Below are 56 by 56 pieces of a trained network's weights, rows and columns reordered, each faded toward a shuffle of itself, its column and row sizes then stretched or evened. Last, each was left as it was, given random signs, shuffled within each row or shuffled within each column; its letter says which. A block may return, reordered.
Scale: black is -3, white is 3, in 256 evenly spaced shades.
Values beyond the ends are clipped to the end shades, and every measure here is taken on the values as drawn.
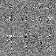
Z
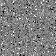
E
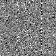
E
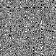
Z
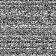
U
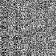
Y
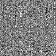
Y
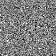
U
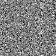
E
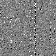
E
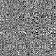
Y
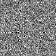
Z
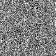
E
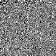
Z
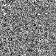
Z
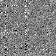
Z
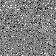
U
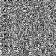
Y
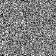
Z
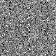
E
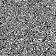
U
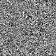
Z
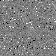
U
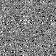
U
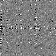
Y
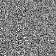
Z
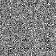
Z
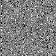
E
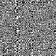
Y
